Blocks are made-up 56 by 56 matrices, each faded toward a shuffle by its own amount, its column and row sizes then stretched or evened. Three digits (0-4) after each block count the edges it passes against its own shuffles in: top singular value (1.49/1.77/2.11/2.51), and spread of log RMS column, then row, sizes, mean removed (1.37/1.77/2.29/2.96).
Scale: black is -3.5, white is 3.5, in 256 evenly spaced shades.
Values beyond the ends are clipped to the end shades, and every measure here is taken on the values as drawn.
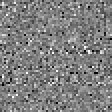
1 0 2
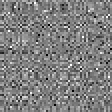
4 0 1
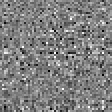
2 1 2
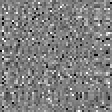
3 1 1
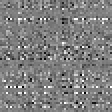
3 2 4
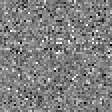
1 0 1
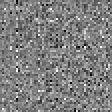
1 3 1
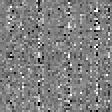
2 4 0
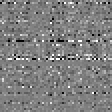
3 1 4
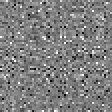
3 1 1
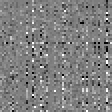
1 4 1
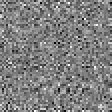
3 1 2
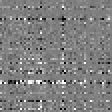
3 3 4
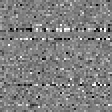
3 0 3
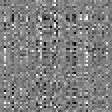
4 4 2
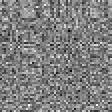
3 0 1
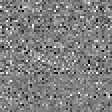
1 1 3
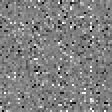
0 2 1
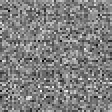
2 0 2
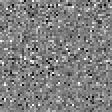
0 1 2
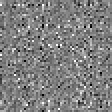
2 2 1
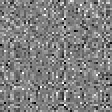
3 1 0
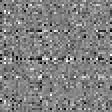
3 2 3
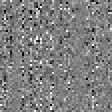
0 4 0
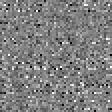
0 0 3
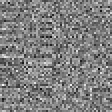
3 0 2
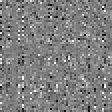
1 3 2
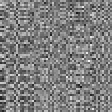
4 3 0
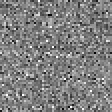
0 0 2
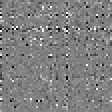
2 2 3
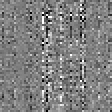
3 4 1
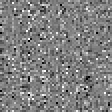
2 2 0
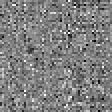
2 2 0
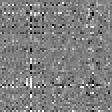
3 3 3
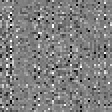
3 3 0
